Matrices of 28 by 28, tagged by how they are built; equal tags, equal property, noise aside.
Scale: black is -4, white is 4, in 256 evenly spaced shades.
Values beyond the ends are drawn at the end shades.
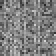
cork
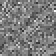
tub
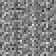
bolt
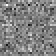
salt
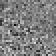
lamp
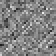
tub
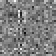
salt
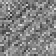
tub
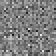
salt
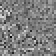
lamp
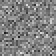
tub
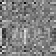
salt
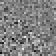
lamp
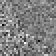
lamp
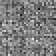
cork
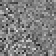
lamp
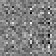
salt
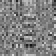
salt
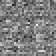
cork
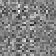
salt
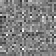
salt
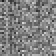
bolt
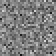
bolt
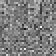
salt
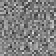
cork
